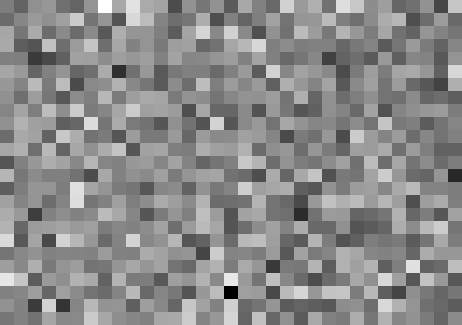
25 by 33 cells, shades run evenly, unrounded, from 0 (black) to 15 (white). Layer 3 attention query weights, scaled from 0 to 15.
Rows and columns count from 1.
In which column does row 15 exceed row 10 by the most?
6
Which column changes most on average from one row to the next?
28
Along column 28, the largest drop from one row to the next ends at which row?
23
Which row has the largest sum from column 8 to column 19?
25
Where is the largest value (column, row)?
8, 1
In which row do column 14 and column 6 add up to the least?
7
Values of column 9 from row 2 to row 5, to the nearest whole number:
5 10 10 9
